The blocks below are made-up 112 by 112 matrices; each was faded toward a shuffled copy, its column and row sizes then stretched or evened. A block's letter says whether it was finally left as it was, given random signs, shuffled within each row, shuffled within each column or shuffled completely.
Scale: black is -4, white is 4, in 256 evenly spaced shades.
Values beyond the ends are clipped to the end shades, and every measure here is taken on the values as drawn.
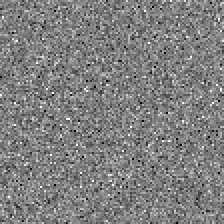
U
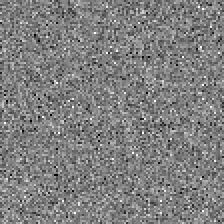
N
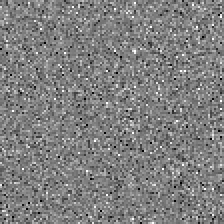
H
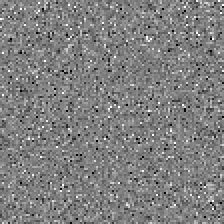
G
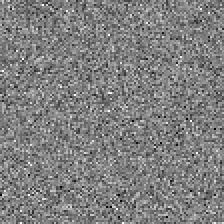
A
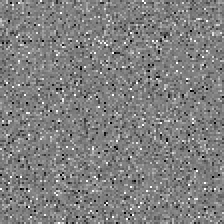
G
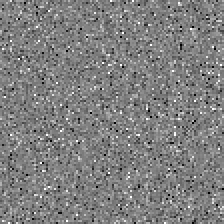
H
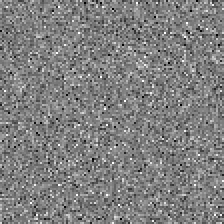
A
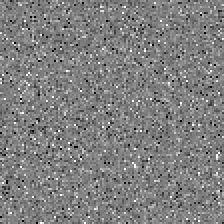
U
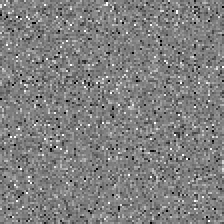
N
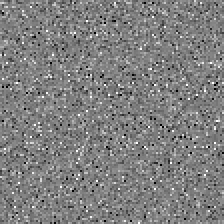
A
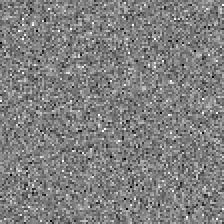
U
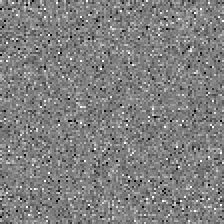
G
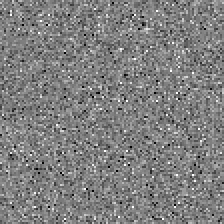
A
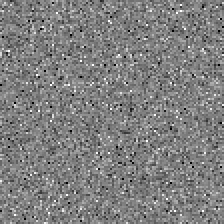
A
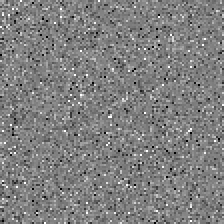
H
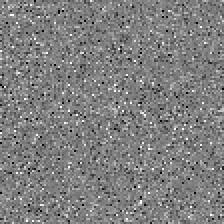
N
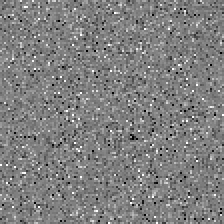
H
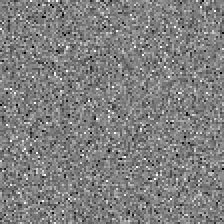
U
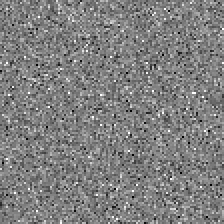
U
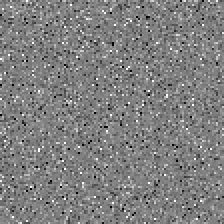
N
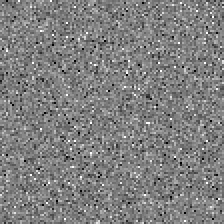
U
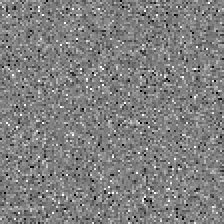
G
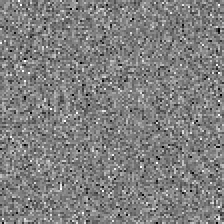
H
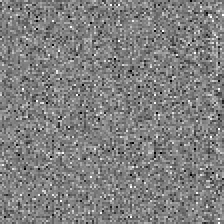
G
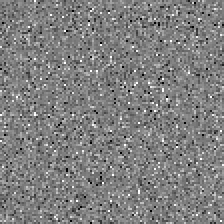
H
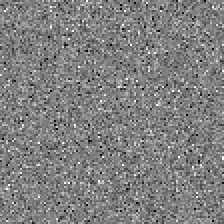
N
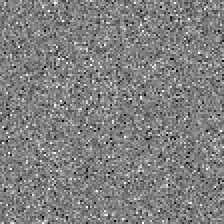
H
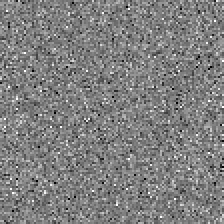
H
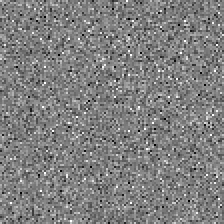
U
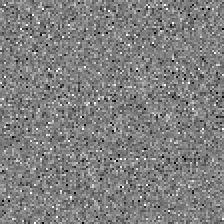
A
